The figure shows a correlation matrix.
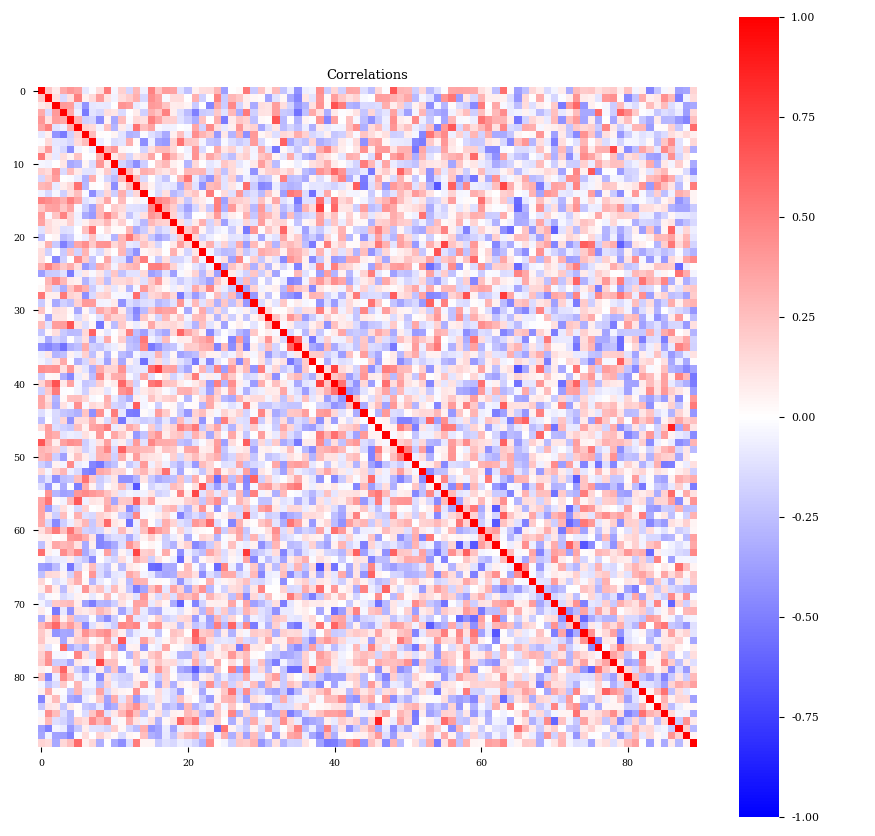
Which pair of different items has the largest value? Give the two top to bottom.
46, 86
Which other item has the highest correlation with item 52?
17
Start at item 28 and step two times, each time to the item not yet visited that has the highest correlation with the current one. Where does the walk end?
13
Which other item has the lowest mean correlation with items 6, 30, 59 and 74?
62
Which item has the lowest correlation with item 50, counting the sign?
45
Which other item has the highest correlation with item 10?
44
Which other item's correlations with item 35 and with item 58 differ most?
28
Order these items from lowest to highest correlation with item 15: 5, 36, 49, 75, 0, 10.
36, 10, 75, 49, 5, 0
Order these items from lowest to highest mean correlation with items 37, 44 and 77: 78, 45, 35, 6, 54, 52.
35, 54, 52, 6, 45, 78
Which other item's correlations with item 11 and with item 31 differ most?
73
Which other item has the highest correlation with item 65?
87
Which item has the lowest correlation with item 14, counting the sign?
37
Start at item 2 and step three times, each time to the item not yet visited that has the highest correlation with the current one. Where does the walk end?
16
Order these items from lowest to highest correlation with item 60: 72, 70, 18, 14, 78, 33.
78, 33, 18, 70, 14, 72
